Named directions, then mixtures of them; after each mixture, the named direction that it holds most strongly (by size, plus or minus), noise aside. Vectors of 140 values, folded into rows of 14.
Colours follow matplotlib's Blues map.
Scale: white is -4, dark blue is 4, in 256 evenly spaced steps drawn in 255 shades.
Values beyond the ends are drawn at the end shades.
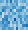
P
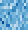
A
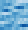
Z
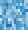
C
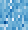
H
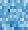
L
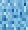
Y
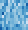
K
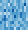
Y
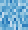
P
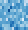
L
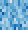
P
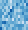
H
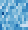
K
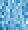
K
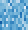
Y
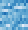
Z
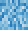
P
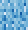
Y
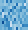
P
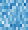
A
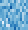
A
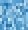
C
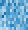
K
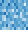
Y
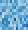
P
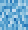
P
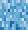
L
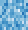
C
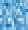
C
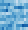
Z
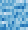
Z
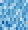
A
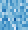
P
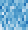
K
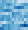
Z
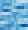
Z
